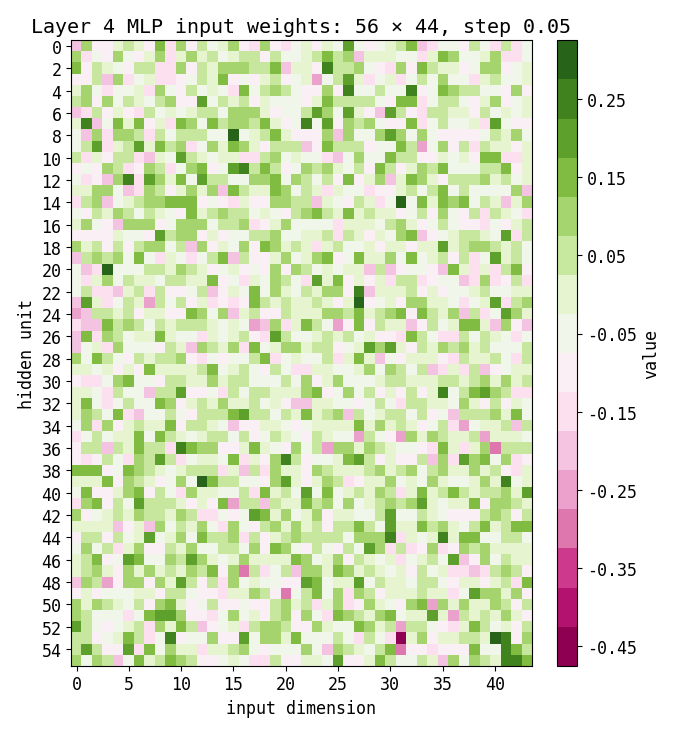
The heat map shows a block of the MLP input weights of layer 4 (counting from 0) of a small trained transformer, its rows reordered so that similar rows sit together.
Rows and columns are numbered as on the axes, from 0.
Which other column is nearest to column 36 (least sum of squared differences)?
21
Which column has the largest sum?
19
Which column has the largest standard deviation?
31
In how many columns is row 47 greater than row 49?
20
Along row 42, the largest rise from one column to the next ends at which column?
17
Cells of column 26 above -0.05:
33
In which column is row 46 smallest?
37
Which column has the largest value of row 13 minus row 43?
7
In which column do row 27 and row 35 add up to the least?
0
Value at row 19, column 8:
-0.15
